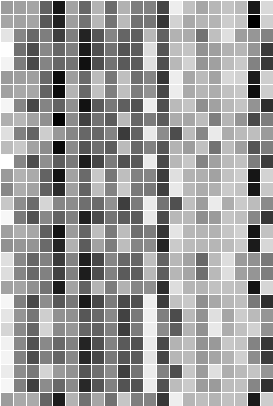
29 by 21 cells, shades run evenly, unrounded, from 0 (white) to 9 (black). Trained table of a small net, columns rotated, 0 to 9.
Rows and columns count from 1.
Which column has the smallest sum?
1
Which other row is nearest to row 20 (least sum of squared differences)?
3
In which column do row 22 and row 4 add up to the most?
7
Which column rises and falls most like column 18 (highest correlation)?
14
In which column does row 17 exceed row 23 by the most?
20
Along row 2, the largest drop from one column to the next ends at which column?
21
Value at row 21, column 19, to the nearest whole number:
2
